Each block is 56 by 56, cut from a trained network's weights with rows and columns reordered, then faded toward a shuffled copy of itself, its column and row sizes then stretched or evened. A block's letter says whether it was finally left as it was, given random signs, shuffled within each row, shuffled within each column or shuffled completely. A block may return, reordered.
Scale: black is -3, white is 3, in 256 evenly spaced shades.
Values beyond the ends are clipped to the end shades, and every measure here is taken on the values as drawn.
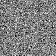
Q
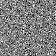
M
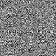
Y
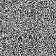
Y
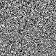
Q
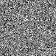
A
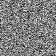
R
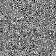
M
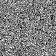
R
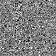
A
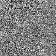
A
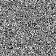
Q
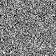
Q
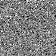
Q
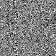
M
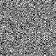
Y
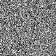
M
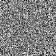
A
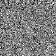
A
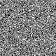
Q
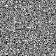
A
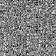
Y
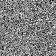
R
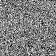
R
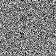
Q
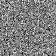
M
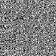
Y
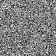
Q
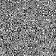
Y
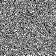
Q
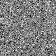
R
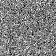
R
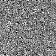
Y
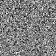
Q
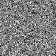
Q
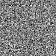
Q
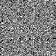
Y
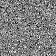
R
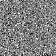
Q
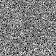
Q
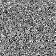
Q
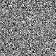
A
